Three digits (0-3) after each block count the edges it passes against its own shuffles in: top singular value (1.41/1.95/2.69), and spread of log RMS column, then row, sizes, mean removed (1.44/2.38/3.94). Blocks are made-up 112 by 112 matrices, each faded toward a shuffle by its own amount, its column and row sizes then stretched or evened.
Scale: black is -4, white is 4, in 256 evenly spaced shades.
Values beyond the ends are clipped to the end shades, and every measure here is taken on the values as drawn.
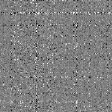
1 2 2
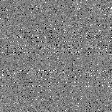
0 1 2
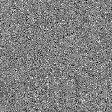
1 1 0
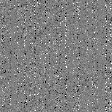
0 2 0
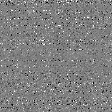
0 1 2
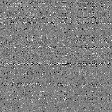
2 1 2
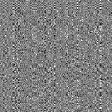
3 2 0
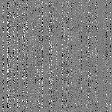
1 3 1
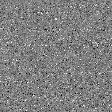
0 0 1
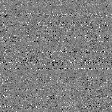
0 1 2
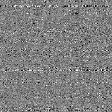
2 1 2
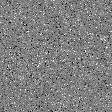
0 0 0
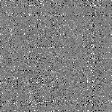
1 2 2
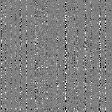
2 3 1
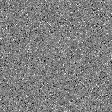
1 0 0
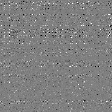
2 1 2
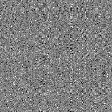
2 1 0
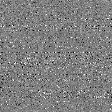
0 0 2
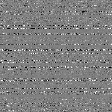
1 0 3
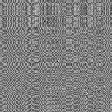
3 2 1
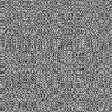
3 1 0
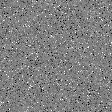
0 0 0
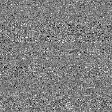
1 0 2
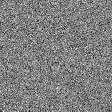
1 0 0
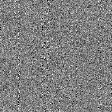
0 2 0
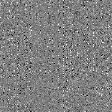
0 2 1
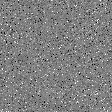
0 0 0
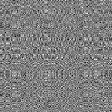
3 0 2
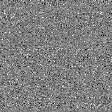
0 0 2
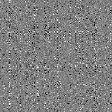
2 2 1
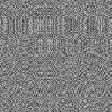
3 1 0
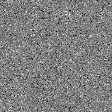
0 1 1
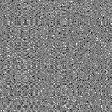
3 1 0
